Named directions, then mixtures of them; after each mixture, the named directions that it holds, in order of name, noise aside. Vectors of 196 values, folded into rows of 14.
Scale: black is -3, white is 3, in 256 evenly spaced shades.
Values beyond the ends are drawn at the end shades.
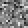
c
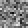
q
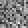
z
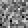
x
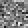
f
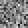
f, z.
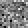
f, x.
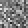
q, z.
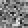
q, z.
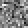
c.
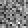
z.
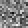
q, x.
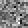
q, z.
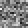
q.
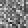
z.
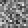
x, z.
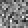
x.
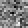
c, q.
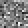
f.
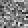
f.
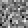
x.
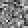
c.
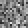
z.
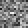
q.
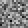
x, z.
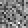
z.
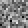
x.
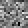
f, q.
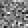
f.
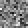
q.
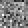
f, x.
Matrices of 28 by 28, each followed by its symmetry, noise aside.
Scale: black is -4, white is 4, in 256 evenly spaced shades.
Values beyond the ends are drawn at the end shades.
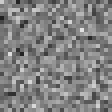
symmetric.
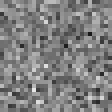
antisymmetric.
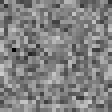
mirrored left to right.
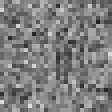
mirrored top to bottom.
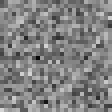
symmetric.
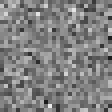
symmetric.
